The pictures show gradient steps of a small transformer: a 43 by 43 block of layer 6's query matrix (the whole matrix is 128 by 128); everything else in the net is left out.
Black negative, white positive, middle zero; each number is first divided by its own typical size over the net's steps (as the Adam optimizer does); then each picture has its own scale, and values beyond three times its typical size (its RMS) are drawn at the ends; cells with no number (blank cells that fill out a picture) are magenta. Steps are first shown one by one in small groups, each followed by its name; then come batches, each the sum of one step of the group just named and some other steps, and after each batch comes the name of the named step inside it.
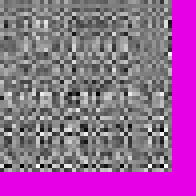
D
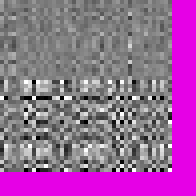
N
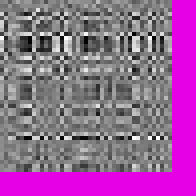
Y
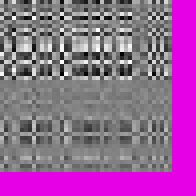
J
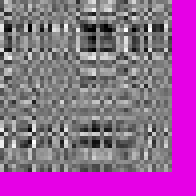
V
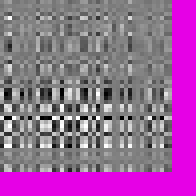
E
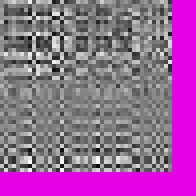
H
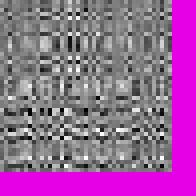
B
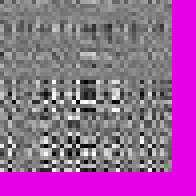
V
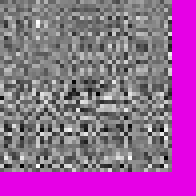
D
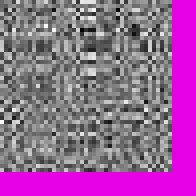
V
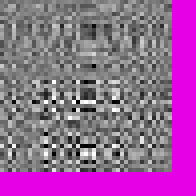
V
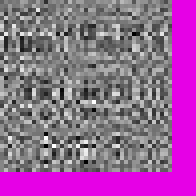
Y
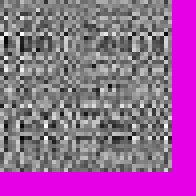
Y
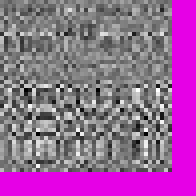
Y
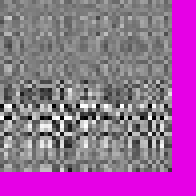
E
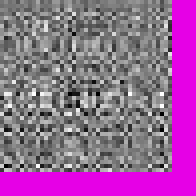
D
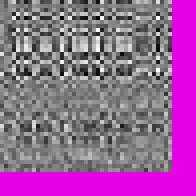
J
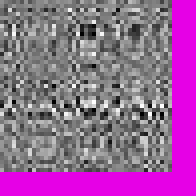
V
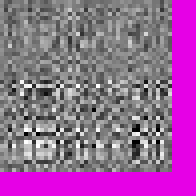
B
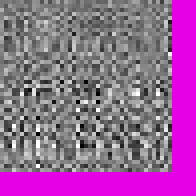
D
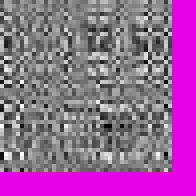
V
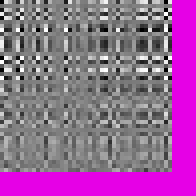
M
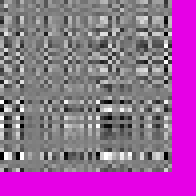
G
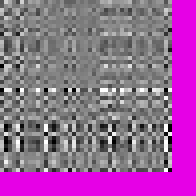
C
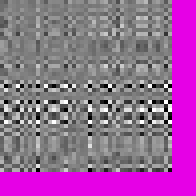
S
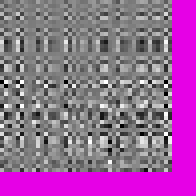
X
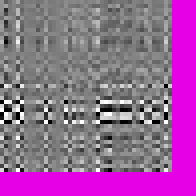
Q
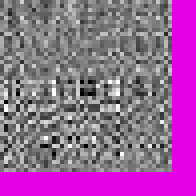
G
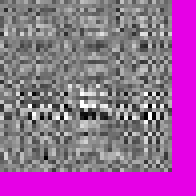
G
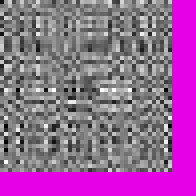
C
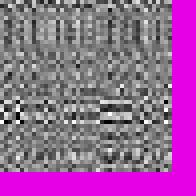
Q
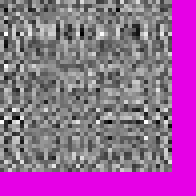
Q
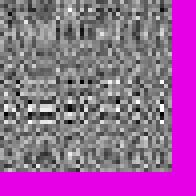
X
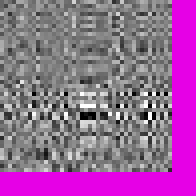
X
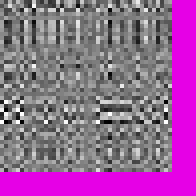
Q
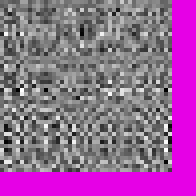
C
